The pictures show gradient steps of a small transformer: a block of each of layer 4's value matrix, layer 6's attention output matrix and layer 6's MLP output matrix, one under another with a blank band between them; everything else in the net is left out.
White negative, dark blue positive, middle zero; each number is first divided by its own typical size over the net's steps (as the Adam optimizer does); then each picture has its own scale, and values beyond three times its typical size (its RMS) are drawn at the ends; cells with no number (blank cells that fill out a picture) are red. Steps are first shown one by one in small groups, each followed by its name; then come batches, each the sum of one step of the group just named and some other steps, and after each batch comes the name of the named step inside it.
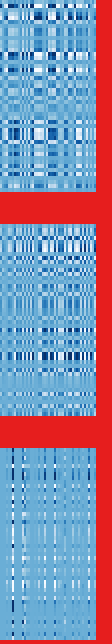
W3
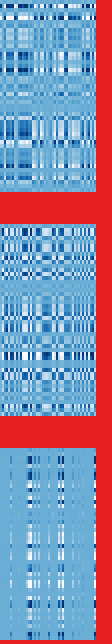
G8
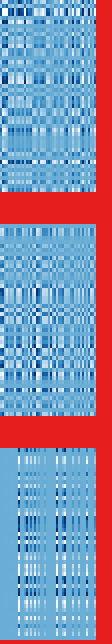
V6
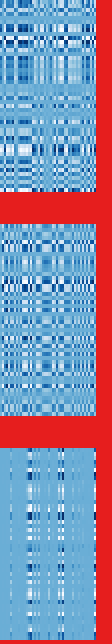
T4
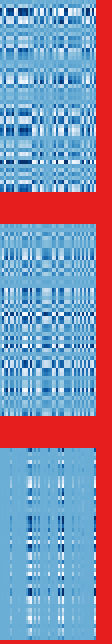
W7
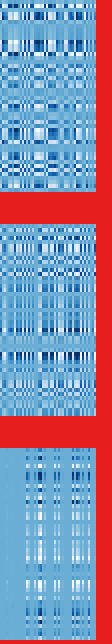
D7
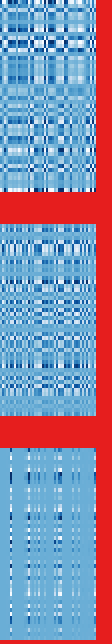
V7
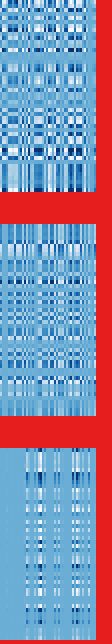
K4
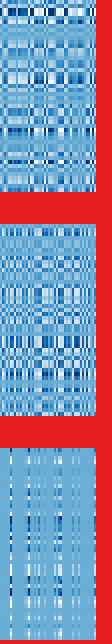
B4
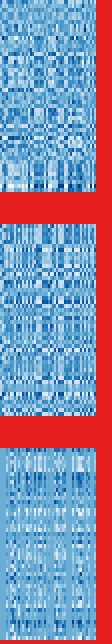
K4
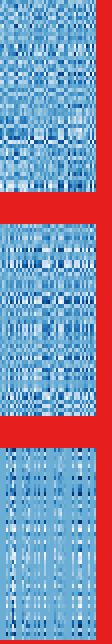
W3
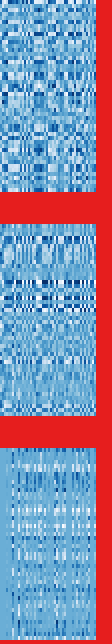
K4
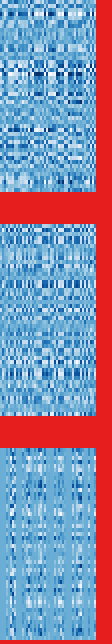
B4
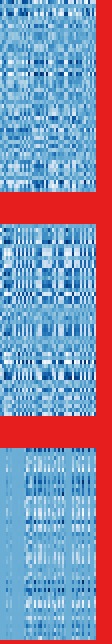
W7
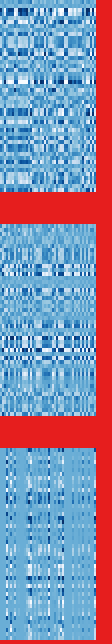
W7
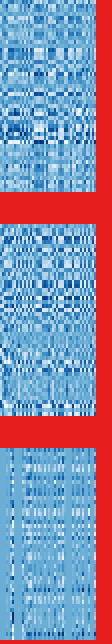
G8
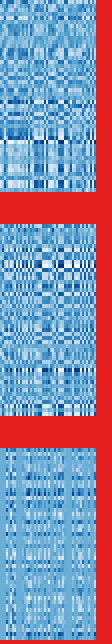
G8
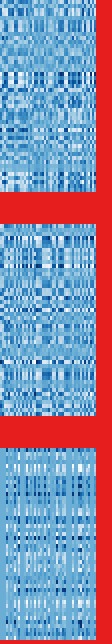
V6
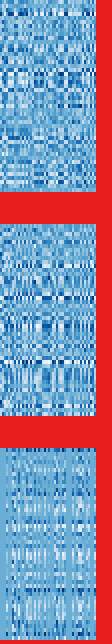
W7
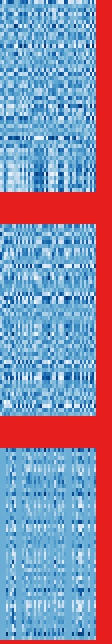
V7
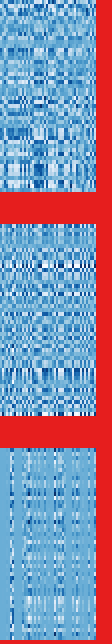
W7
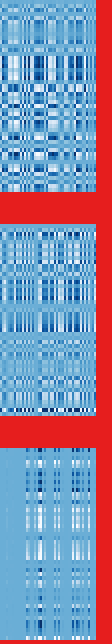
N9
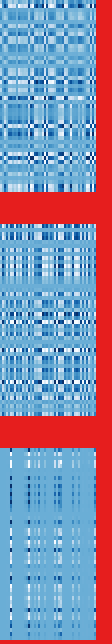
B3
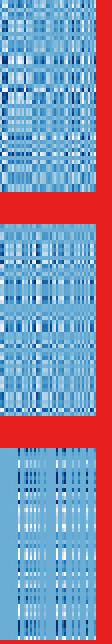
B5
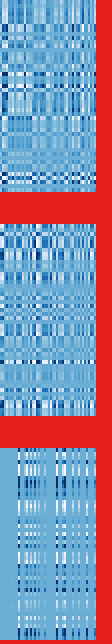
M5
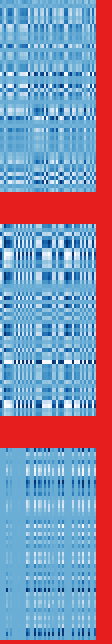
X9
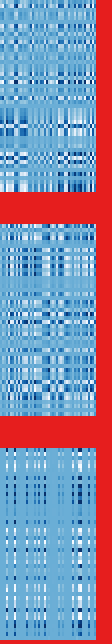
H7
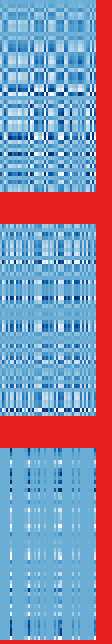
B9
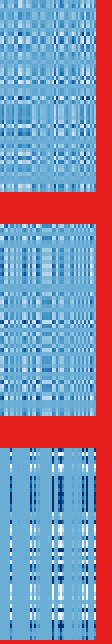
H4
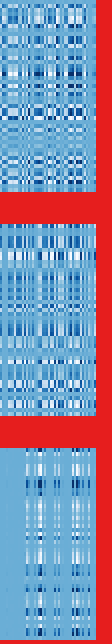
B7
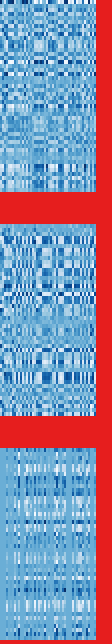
M5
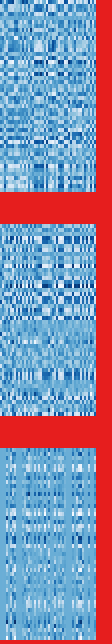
B3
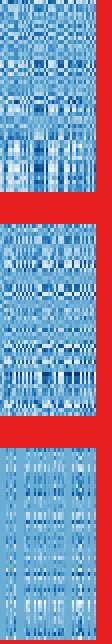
X9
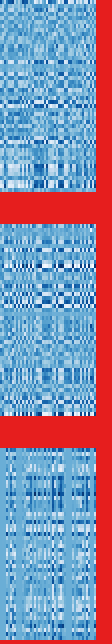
H4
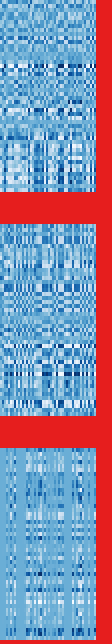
B7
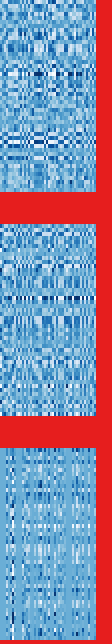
B7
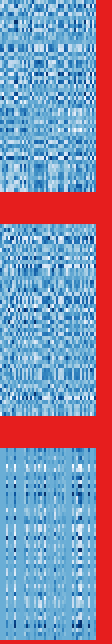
H7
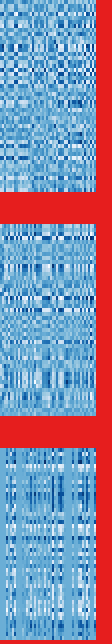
H4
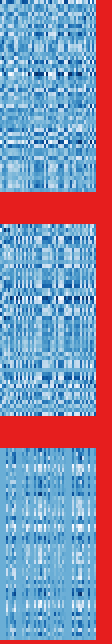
B7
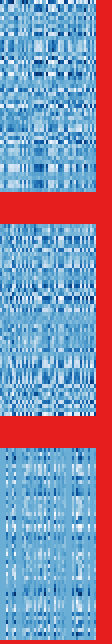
B7
